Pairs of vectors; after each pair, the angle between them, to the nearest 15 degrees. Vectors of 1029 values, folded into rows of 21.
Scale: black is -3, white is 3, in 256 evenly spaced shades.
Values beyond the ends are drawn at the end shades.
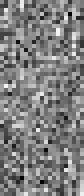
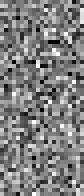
105 degrees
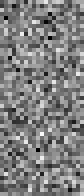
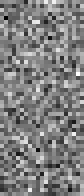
30 degrees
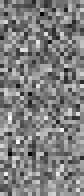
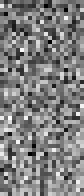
30 degrees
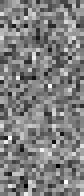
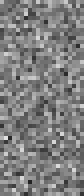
150 degrees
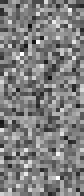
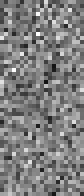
45 degrees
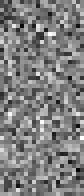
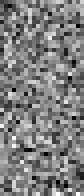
60 degrees
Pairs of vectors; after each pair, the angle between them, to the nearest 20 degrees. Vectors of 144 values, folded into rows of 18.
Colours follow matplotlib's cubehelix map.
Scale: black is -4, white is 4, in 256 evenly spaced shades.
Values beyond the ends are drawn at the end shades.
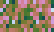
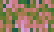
120 degrees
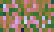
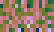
60 degrees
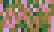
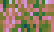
40 degrees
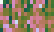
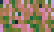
140 degrees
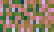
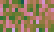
20 degrees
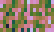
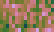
80 degrees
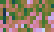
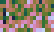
20 degrees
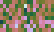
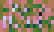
100 degrees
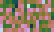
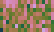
140 degrees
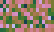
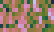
120 degrees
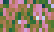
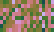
80 degrees
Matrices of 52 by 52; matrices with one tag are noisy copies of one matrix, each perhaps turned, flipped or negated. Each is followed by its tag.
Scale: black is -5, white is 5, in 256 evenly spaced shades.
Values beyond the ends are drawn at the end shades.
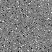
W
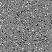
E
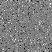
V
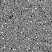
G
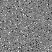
W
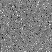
E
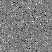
E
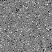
G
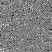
V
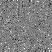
V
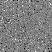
V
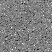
E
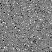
G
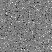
E
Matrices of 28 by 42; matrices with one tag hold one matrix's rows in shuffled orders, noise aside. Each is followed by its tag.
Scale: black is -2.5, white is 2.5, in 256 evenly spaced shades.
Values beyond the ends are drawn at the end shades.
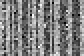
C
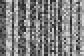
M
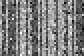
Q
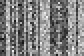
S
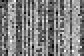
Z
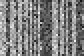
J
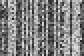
Z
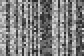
J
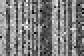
J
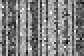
Q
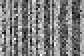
C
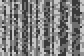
C
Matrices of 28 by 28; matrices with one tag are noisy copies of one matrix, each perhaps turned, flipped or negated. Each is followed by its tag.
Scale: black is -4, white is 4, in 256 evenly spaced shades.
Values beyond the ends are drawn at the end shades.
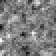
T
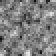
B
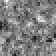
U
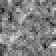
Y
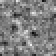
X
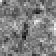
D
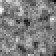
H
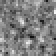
X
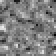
B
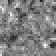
Y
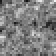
T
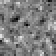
U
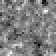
Y
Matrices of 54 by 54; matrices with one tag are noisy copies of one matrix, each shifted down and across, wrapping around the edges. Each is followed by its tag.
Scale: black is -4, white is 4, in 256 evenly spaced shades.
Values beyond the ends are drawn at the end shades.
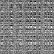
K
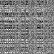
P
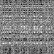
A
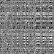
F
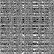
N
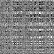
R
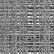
N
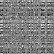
F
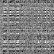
F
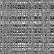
P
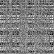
P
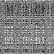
A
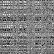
P
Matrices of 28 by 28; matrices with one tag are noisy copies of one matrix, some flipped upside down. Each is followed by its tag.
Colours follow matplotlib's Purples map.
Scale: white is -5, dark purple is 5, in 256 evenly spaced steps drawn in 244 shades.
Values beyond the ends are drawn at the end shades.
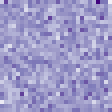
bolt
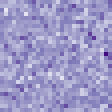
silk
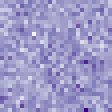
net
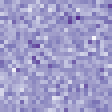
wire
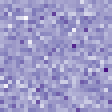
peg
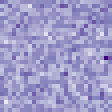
silk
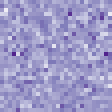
silk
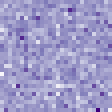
bolt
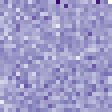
bolt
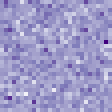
peg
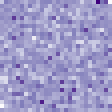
bolt
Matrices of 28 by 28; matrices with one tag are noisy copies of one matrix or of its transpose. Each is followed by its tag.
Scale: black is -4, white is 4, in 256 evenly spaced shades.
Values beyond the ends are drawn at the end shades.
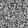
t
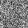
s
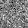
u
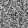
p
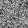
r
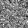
r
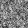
r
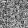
t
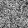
r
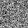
t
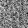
p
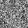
u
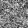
r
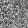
t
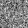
t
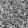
s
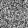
t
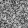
u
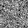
r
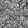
r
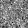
r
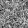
r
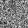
u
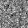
p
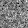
t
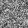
r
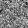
r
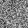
u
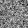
u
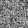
r
